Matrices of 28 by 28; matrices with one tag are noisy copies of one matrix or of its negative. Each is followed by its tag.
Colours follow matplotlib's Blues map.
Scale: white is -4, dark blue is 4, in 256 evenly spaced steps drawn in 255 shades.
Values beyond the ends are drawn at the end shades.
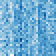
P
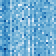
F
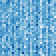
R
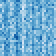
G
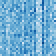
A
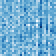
R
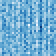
R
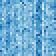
A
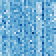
A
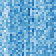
F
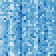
P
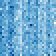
P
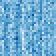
G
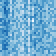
F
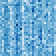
G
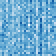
R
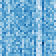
A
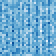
R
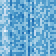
F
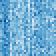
F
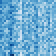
P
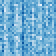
G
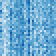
F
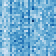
F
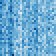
P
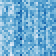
P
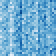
P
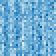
G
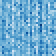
R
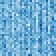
R
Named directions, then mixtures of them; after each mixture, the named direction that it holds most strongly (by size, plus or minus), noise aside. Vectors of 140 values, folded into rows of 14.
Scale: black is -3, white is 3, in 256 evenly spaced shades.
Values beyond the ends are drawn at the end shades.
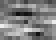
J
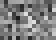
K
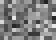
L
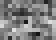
J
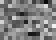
L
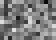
L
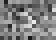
K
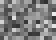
L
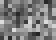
L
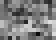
J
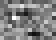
J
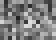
K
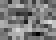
J
